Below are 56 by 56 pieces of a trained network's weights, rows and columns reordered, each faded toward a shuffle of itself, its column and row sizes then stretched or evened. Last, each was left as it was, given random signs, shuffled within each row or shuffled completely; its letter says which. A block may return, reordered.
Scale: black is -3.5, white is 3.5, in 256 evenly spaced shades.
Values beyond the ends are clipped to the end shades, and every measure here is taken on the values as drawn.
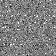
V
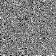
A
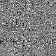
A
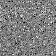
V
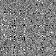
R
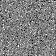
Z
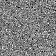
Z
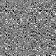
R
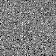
A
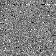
V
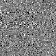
R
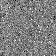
Z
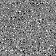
V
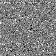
V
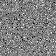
V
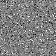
V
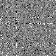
A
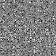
A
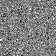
Z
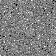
Z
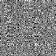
R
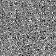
A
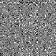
R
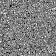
Z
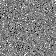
Z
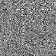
A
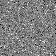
Z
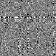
R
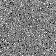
Z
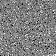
Z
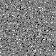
V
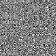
R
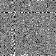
A
